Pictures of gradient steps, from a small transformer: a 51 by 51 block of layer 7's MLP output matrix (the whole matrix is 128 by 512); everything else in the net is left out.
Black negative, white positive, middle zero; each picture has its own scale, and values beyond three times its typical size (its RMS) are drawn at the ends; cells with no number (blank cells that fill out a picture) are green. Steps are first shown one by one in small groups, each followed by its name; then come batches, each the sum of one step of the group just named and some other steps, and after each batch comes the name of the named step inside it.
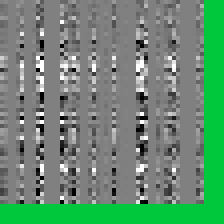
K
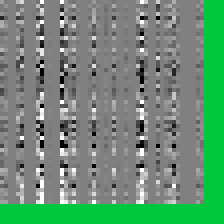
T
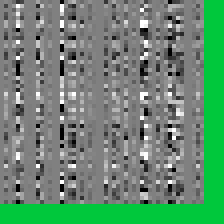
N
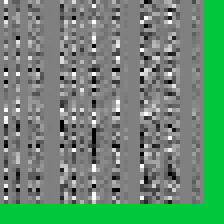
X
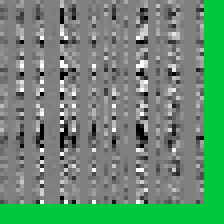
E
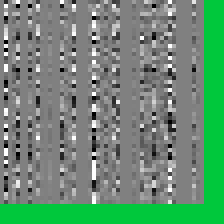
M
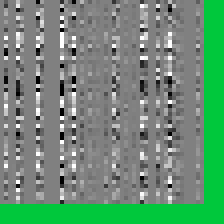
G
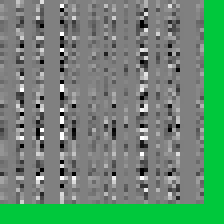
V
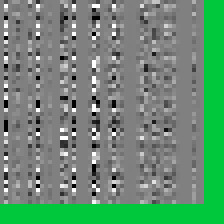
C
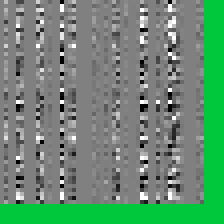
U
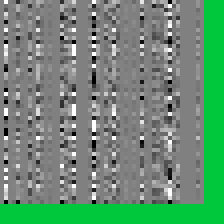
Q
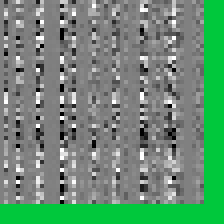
G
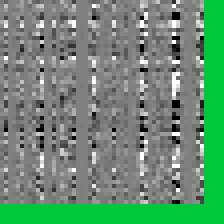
C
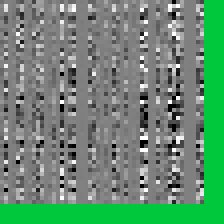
U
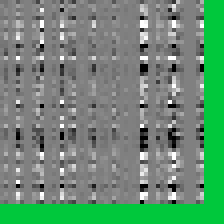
G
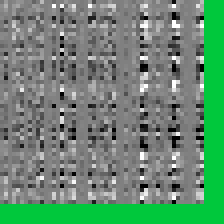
V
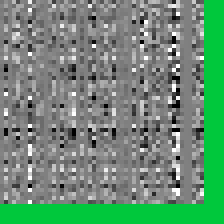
Q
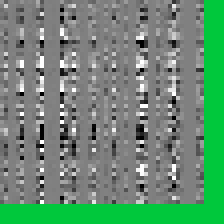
E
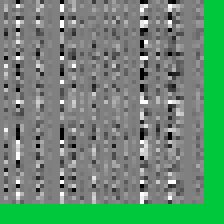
N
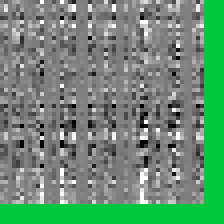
T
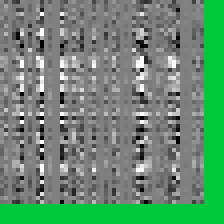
K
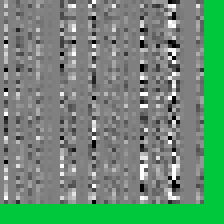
Q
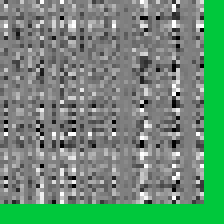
T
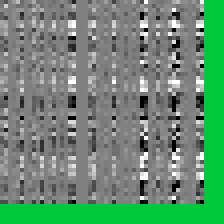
M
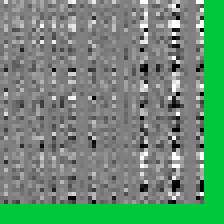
Q
